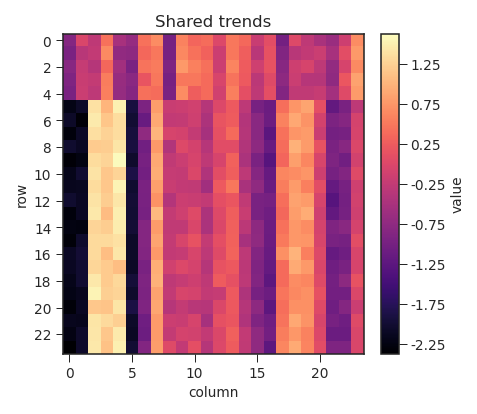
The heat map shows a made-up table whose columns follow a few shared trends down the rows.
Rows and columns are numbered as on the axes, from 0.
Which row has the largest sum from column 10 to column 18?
2
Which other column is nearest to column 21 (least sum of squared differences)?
15
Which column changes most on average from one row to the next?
4
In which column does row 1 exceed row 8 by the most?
1
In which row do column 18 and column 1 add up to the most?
0
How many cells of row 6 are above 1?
3
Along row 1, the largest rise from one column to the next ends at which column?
9
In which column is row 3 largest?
23
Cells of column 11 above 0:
5
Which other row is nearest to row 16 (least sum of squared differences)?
22
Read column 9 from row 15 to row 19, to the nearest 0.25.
0 -0.25 0 -0.25 0
